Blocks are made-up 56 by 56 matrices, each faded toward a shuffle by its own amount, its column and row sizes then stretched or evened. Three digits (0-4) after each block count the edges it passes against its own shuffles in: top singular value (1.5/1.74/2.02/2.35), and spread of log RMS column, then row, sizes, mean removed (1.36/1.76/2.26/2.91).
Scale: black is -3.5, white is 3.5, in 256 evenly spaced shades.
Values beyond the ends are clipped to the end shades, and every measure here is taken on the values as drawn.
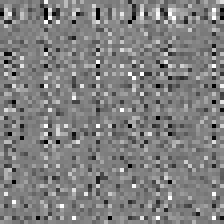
4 3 3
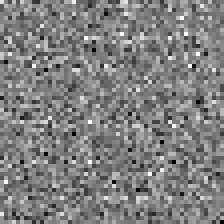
0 0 1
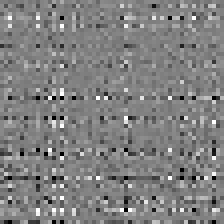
3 3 4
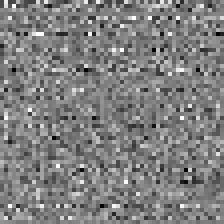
0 0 4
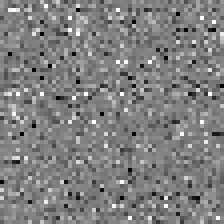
0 0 1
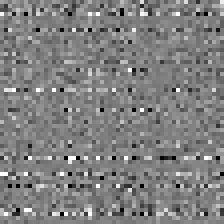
0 2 4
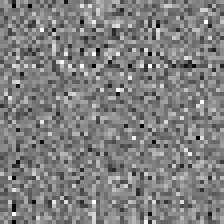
2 1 1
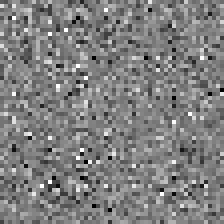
0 2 1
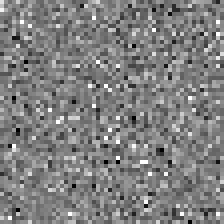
1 1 0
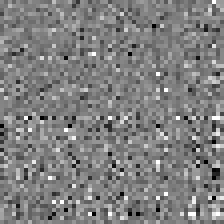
2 2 2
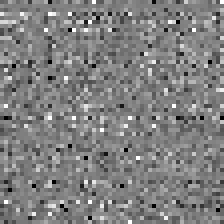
1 1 3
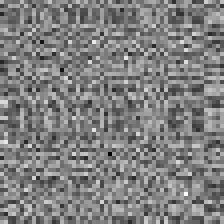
4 0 0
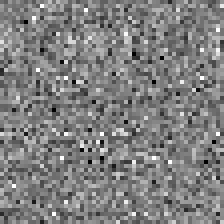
1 0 1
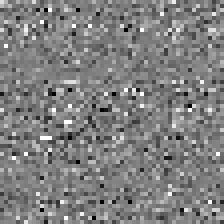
0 0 3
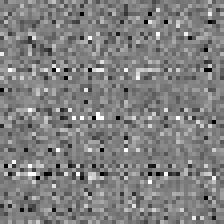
2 1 3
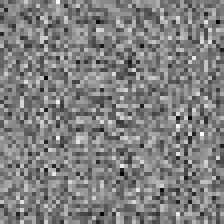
2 2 0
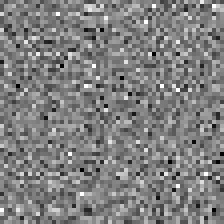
3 0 1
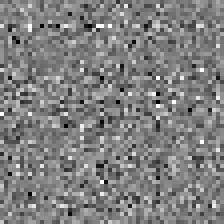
2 2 2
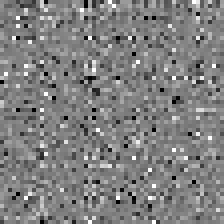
2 2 2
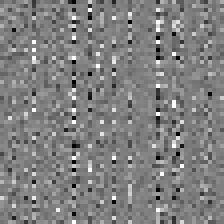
3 4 0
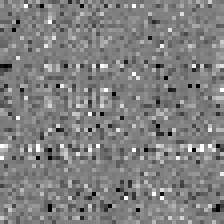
2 0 3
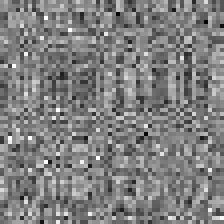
4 0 0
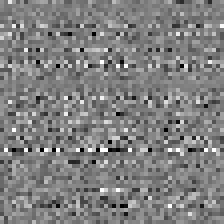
1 1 4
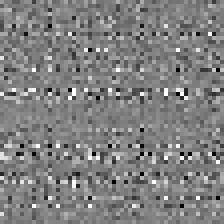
2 2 4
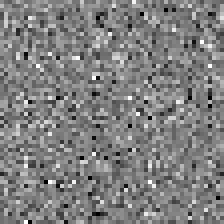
2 1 1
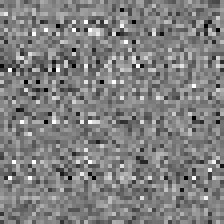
1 0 3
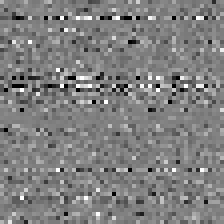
3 0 4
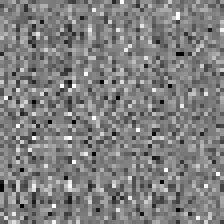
3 1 0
